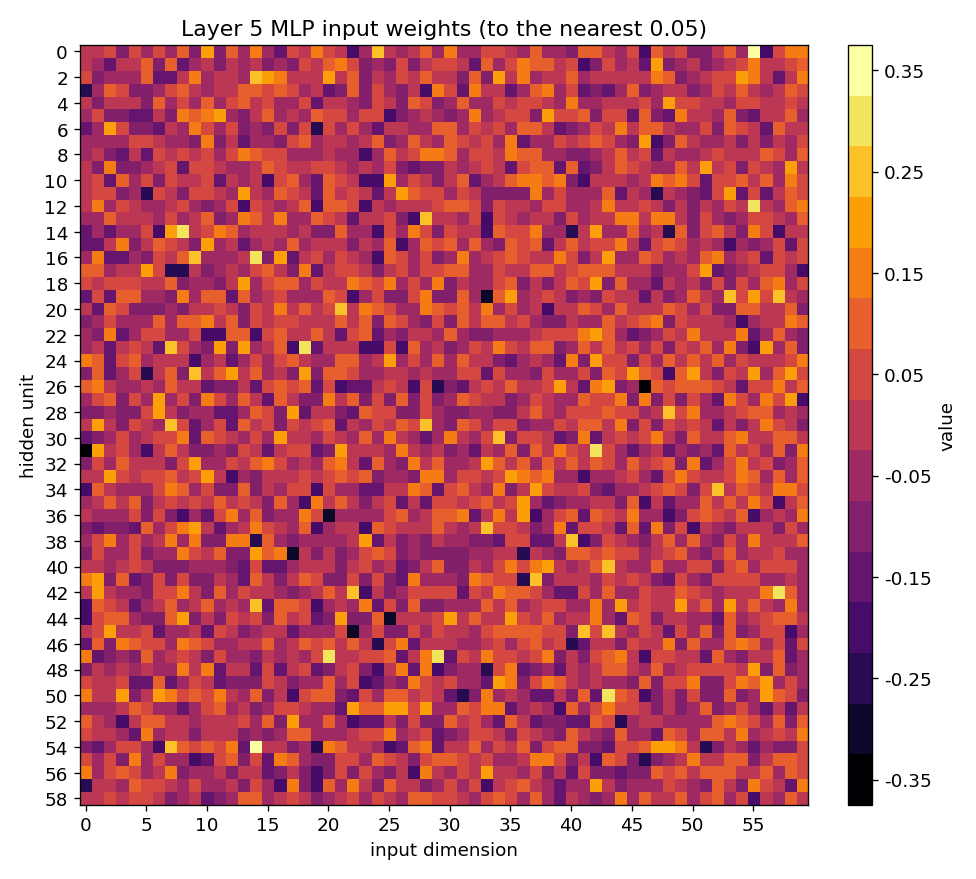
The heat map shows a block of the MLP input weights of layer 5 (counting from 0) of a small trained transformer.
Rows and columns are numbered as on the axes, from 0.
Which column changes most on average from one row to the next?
8
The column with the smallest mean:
19
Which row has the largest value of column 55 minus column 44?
0
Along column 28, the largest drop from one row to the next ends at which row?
30
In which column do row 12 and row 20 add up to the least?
13
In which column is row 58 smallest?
55
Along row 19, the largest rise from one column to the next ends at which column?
34
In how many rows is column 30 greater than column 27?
25
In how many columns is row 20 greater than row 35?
28
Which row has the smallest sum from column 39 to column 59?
11
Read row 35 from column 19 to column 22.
0.15 0 0.1 0
